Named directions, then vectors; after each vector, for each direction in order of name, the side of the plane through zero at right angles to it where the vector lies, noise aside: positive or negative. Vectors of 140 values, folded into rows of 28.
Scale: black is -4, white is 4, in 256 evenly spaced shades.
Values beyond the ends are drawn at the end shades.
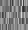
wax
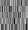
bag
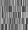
positive, positive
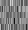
positive, negative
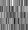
positive, negative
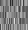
negative, positive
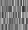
positive, positive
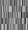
negative, negative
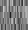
positive, negative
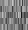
negative, negative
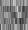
negative, positive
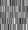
negative, positive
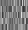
positive, positive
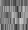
positive, negative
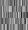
negative, negative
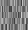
positive, positive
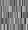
negative, negative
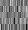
positive, negative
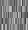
negative, negative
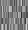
negative, negative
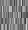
negative, negative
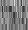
positive, positive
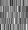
negative, positive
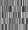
positive, positive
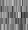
negative, negative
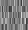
positive, positive
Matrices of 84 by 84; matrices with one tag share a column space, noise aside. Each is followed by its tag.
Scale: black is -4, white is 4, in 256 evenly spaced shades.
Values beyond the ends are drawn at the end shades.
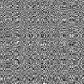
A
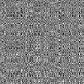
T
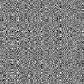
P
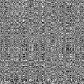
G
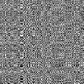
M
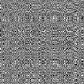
P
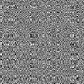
A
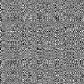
P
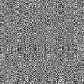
G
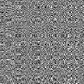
A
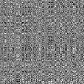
G
